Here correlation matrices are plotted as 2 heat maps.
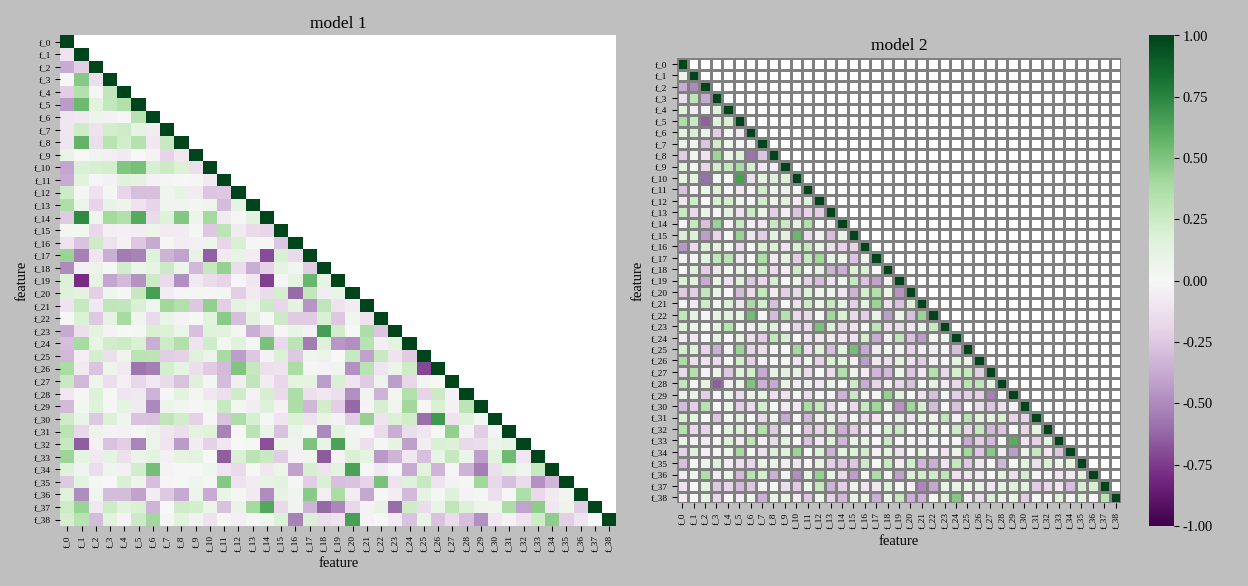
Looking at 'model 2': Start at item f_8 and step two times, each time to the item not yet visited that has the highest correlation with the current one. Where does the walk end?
f_14
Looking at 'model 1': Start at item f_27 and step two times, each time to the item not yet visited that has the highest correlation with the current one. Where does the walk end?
f_33
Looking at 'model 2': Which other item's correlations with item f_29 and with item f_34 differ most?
f_27
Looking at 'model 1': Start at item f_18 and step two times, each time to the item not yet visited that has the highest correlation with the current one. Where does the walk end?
f_21
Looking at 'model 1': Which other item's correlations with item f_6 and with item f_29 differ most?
f_20
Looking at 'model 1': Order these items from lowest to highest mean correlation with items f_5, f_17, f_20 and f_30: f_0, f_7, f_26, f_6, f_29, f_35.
f_29, f_35, f_26, f_7, f_0, f_6
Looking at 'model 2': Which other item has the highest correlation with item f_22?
f_6
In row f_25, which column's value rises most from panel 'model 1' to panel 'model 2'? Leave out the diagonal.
f_26
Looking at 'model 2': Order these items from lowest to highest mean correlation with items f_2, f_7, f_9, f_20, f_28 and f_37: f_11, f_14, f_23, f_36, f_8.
f_8, f_14, f_23, f_11, f_36
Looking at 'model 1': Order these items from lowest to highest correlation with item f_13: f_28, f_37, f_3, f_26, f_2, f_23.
f_23, f_2, f_28, f_3, f_26, f_37
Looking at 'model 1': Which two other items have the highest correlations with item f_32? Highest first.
f_19, f_17
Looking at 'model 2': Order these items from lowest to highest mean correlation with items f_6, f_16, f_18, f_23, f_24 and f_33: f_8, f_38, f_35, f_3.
f_8, f_3, f_35, f_38
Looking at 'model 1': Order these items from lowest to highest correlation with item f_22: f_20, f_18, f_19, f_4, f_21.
f_19, f_21, f_20, f_18, f_4
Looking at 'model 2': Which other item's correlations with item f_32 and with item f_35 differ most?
f_0
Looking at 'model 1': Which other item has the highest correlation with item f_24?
f_14
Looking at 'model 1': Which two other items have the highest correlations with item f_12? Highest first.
f_26, f_30
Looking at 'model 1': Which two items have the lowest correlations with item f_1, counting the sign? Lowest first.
f_19, f_32
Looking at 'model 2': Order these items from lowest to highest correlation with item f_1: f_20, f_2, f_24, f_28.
f_2, f_20, f_24, f_28
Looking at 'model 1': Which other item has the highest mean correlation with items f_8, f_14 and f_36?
f_1
